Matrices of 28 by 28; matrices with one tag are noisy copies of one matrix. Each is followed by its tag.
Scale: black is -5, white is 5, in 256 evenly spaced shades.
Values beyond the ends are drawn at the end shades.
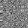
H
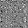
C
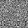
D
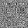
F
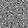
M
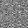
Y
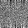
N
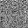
C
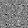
Y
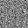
C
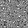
D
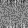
N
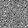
D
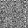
C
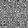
D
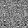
D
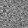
H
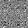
D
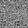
D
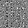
M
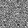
D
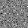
H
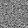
Y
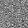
Y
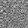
H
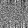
N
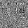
F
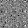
C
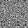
D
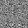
Y
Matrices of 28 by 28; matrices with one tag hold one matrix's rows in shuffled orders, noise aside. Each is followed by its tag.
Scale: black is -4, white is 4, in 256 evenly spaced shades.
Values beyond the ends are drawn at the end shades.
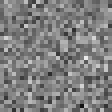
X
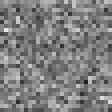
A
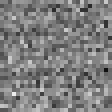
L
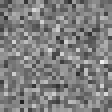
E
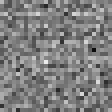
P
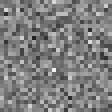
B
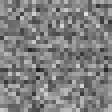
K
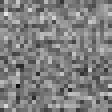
A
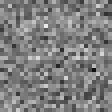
P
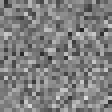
X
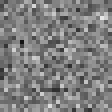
E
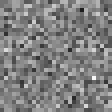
X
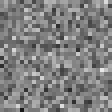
E
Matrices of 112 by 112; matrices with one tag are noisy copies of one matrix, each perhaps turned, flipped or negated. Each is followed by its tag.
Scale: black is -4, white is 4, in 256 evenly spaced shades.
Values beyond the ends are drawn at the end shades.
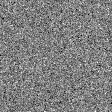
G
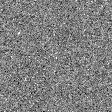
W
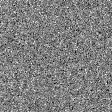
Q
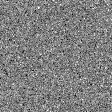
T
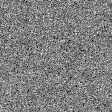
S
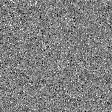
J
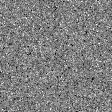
W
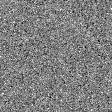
G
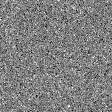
T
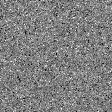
W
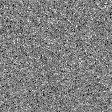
S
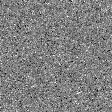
W
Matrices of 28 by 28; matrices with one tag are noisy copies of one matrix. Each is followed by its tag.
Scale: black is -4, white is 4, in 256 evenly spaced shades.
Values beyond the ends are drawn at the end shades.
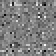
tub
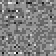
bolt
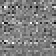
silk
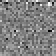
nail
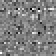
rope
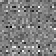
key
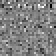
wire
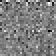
nail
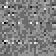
silk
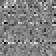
silk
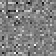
bolt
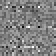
key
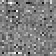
bolt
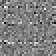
silk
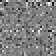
nail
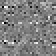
silk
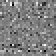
tub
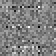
key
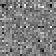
wire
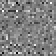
bolt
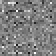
bolt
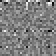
nail
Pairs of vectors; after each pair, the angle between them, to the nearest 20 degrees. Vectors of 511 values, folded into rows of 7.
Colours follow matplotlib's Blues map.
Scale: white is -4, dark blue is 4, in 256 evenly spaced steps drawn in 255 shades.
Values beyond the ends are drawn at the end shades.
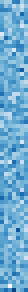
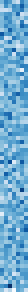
160 degrees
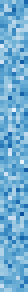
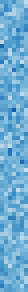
160 degrees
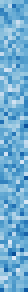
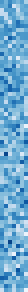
160 degrees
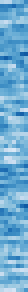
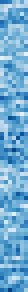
140 degrees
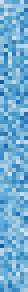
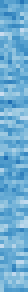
120 degrees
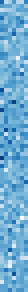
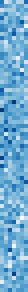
20 degrees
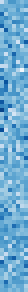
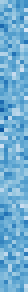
40 degrees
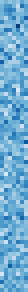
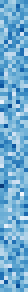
120 degrees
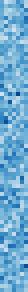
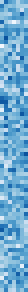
100 degrees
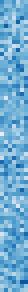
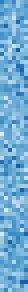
20 degrees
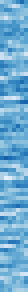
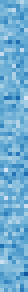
120 degrees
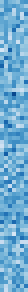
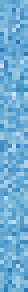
140 degrees
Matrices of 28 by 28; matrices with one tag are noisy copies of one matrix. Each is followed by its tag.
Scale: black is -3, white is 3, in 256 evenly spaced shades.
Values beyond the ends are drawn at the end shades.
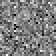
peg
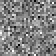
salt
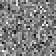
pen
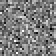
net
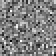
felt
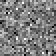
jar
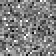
jar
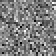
peg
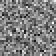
felt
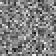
peg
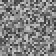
jar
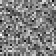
jar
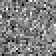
felt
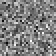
pen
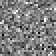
peg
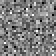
salt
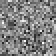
felt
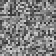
jar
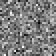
net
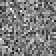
peg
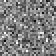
salt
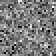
peg
